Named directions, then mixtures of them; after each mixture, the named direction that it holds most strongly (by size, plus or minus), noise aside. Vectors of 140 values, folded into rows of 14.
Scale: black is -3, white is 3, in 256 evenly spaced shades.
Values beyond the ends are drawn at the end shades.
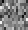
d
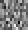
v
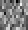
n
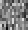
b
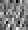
n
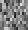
v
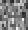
b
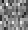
d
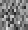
v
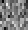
d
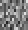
v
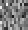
b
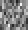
n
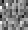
d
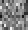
d
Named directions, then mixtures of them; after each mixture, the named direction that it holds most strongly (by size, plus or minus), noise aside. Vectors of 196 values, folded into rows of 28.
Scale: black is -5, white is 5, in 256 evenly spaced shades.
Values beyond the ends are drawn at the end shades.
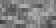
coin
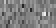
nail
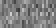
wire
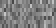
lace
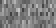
wire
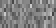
lace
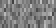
lace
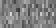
wire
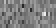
nail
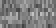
wire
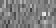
nail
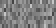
lace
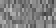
lace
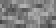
coin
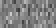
wire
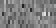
nail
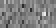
nail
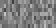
lace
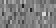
nail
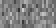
wire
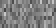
lace
